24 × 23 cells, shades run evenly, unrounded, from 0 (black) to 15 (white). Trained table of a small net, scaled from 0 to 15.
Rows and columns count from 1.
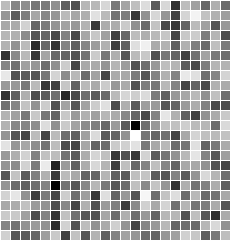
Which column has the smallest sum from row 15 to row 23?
6
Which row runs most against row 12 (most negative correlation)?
10
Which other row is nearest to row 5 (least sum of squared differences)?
4
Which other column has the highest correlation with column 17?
1
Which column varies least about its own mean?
9
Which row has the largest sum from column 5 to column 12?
2
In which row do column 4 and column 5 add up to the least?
5
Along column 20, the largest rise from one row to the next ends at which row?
8
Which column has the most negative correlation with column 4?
15
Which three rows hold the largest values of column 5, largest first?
17, 13, 11
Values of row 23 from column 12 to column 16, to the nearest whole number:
12 9 4 8 9
